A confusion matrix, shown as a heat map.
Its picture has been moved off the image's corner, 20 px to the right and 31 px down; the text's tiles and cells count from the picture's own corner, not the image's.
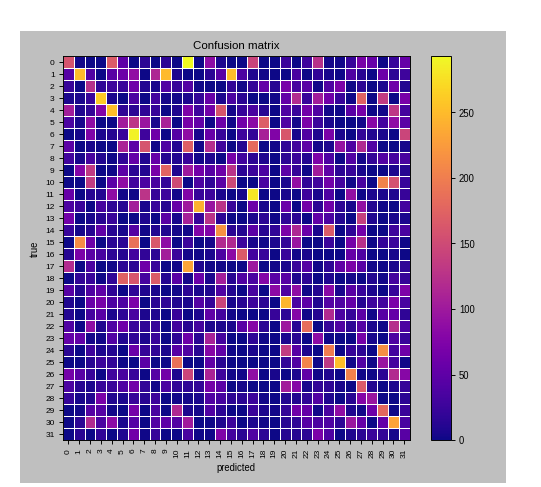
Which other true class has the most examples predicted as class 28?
5
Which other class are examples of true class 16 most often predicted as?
9
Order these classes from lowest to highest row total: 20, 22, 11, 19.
19, 11, 22, 20
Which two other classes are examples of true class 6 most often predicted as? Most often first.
20, 31
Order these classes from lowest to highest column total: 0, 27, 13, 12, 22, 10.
12, 10, 0, 22, 13, 27
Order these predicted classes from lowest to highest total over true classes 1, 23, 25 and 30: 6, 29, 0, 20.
20, 0, 6, 29
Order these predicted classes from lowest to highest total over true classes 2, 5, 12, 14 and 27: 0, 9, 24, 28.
28, 0, 9, 24
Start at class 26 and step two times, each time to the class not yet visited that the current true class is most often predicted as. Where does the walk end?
17
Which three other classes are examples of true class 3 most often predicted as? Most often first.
27, 29, 21
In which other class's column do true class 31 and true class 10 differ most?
29
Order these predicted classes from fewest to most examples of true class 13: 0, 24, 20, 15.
15, 20, 24, 0
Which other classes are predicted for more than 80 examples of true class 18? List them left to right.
5, 6, 8, 14
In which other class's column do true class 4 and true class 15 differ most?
1
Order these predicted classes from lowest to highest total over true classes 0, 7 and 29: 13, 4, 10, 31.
31, 10, 4, 13
